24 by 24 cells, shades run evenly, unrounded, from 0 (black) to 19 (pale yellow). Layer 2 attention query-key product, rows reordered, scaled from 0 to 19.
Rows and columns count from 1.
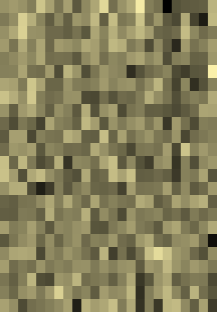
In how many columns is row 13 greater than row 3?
10
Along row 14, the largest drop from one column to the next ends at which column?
16
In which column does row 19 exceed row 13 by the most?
17
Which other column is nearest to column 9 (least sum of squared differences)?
18
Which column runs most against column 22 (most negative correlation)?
24
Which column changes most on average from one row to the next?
5
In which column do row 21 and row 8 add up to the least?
11
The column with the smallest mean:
20
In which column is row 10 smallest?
19
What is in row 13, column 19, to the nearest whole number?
12
